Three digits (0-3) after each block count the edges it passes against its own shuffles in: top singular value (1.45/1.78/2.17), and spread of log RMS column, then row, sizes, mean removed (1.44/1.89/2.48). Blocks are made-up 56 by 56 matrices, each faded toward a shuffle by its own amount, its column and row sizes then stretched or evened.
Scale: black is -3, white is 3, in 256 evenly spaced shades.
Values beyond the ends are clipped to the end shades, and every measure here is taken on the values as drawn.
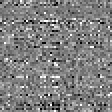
2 1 3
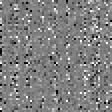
2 3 1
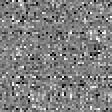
1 1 3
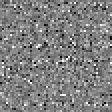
0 0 2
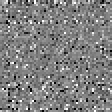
1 1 2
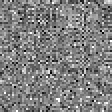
2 0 0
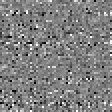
0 1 3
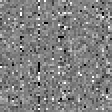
0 3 1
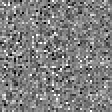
1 2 0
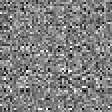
2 2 2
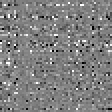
0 2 3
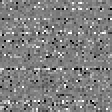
0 0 3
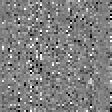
0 3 0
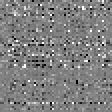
2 2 3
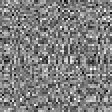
3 1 1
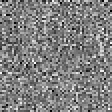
2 0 1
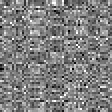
3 1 1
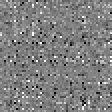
0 2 2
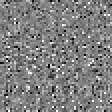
1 1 1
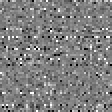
0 0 3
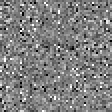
1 2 1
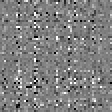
0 3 3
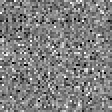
1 0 0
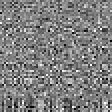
3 0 2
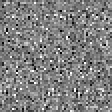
0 0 1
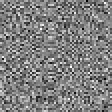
3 0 1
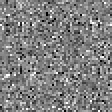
1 0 1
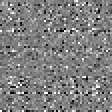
2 1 3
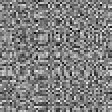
3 2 0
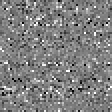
0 0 2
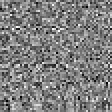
2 0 1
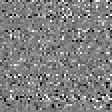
2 0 3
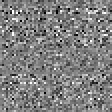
1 1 3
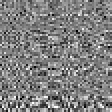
3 0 3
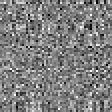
3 2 2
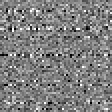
2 0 3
